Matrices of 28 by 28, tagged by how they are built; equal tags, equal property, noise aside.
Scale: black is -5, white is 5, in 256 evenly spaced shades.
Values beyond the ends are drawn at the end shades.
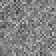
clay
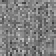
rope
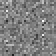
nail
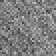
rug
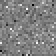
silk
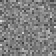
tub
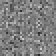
nail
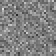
rug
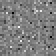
silk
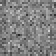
rope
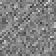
clay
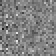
nail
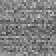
rope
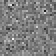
nail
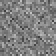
rug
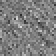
rug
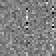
nail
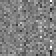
nail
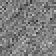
clay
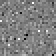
silk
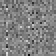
nail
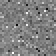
silk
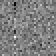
nail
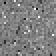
silk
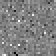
silk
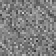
rug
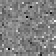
silk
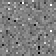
silk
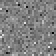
silk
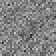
clay
